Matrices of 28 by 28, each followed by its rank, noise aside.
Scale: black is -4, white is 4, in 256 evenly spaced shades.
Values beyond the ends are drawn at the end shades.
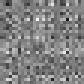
three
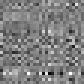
three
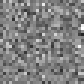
eight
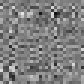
four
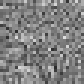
eight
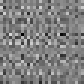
three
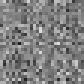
four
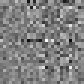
four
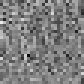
six
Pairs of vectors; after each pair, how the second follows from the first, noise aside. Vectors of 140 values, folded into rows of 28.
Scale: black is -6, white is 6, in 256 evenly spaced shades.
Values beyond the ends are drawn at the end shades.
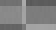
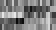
wrapped around, scaled up.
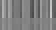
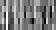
wrapped around, scaled up.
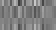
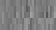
wrapped around, negated, shrunk.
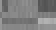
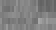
shrunk.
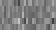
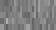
wrapped around, negated, shrunk.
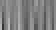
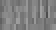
wrapped around, negated, shrunk.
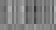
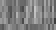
negated.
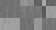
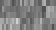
copied.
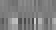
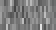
shuffled.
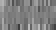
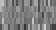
copied.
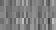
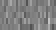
negated, partly zeroed.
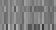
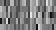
wrapped around, scaled up.
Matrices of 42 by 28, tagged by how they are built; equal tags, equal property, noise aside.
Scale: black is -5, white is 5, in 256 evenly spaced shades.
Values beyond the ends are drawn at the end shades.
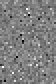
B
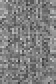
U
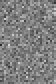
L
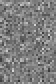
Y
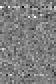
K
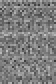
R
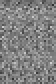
R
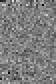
K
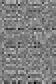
Y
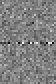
K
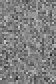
L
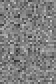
U
